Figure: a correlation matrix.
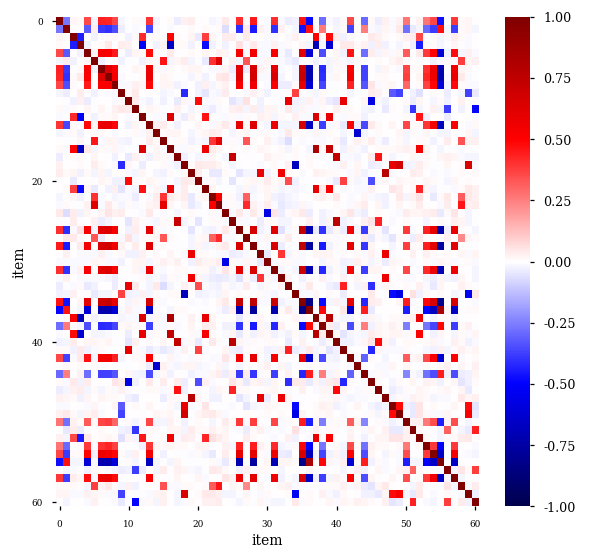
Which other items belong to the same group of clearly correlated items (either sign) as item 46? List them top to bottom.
17, 25, 40
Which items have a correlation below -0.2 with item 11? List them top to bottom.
51, 56, 60
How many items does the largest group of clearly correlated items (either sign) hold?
20
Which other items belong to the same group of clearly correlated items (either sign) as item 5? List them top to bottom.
15, 22, 23, 27, 58
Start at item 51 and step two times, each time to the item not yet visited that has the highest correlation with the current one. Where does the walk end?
56
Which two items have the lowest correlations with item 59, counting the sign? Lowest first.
34, 9
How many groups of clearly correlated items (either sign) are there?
10
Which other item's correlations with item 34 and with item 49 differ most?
18
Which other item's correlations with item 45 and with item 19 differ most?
47
